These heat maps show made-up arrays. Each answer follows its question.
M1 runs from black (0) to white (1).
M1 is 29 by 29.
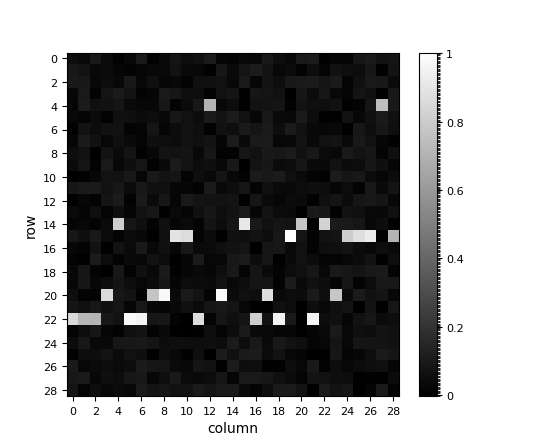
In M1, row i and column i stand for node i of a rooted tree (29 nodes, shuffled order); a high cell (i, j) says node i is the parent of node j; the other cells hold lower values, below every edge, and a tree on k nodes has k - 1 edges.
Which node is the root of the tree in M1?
14
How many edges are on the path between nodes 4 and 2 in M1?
3
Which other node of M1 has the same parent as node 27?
12
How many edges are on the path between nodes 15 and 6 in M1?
3
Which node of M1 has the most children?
22
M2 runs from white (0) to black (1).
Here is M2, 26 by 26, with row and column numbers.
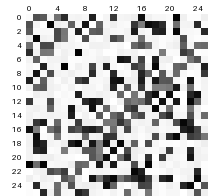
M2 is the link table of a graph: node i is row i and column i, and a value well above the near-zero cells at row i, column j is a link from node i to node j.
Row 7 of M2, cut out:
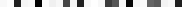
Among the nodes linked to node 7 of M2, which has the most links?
node 16
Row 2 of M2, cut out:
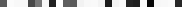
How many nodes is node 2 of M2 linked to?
11
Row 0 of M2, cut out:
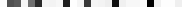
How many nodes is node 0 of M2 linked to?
8
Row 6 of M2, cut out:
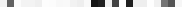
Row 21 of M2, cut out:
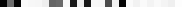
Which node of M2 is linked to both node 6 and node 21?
node 1
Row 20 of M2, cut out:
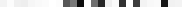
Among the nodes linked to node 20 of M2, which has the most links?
node 23
